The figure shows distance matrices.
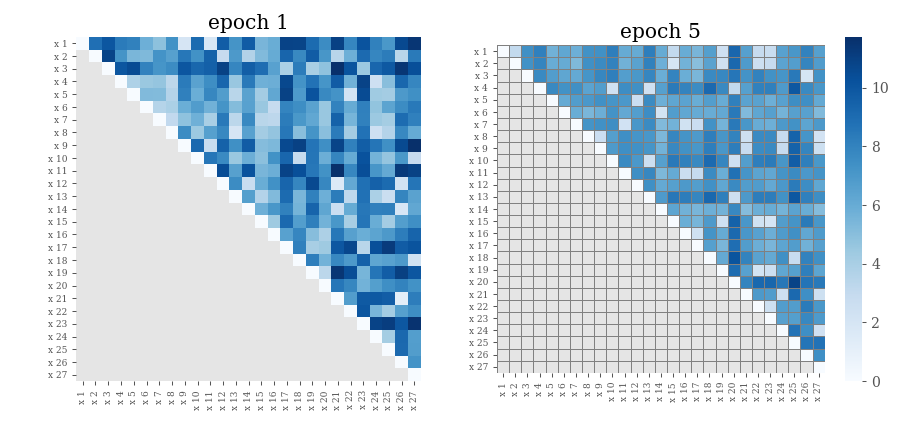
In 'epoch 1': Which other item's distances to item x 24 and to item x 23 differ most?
x 4
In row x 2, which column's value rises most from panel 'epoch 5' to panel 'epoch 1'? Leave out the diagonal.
x 19
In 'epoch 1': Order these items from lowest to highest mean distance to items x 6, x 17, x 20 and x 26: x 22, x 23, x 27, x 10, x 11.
x 23, x 10, x 22, x 27, x 11
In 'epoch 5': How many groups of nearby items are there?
8
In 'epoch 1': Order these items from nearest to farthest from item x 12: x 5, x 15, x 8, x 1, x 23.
x 15, x 5, x 8, x 23, x 1
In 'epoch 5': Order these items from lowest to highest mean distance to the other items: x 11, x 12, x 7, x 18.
x 7, x 11, x 12, x 18
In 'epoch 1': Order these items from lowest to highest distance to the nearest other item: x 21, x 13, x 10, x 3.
x 21, x 13, x 10, x 3
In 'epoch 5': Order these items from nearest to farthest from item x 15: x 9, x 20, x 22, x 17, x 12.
x 22, x 17, x 12, x 9, x 20
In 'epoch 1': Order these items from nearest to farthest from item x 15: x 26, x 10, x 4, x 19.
x 10, x 4, x 26, x 19
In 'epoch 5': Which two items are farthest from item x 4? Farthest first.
x 25, x 18
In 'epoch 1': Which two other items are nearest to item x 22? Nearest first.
x 5, x 13
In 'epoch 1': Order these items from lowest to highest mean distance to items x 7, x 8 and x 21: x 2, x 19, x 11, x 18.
x 2, x 18, x 11, x 19
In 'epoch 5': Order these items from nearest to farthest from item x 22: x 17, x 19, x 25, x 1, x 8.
x 19, x 1, x 17, x 25, x 8
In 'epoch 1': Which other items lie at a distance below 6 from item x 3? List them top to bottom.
x 17, x 19, x 20, x 23
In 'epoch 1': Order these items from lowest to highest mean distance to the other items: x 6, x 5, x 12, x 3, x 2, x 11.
x 6, x 5, x 2, x 12, x 11, x 3
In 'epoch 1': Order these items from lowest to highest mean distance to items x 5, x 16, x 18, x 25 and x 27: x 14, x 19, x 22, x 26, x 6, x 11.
x 22, x 6, x 14, x 26, x 11, x 19
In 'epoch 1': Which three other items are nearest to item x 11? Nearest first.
x 1, x 9, x 7
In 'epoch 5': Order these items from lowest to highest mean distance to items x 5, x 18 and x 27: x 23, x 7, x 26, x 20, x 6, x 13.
x 6, x 23, x 7, x 26, x 13, x 20
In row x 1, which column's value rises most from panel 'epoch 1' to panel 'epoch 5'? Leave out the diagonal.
x 9
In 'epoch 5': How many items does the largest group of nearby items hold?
6
